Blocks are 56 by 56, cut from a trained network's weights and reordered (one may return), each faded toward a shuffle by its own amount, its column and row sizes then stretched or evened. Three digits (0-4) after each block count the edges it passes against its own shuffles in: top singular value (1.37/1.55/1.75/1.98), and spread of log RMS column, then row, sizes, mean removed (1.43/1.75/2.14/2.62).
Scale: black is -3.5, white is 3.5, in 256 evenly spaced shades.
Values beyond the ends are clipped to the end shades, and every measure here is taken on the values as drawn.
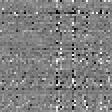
2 3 3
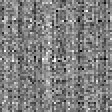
4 1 2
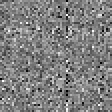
1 3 2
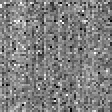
2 0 1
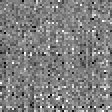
1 1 2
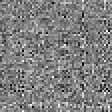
3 3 2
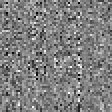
3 4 1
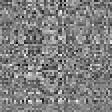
4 2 4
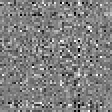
1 3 4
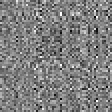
4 3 2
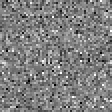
0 0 2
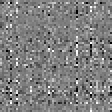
3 4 3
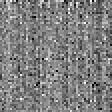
3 0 2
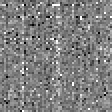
2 2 1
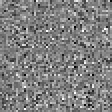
2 2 3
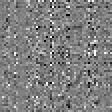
3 4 3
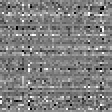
3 2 4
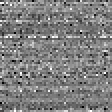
3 1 3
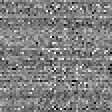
2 0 2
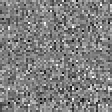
2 2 3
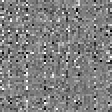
0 4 3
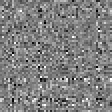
2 3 3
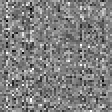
2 4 0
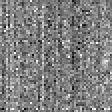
3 0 1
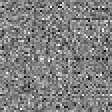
3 1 2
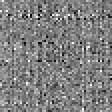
2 0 2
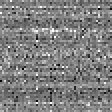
3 1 2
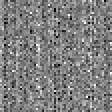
2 3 0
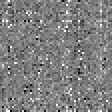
1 2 2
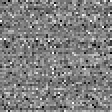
1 0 2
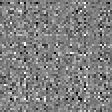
0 3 4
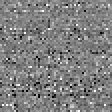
0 0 3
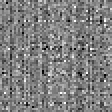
3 1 2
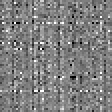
4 4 3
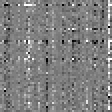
4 4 2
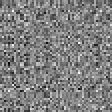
4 2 2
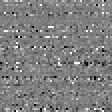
0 0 4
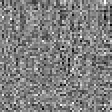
3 2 1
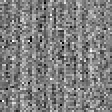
4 1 0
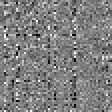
2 4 3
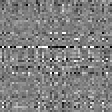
4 2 4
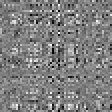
4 4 4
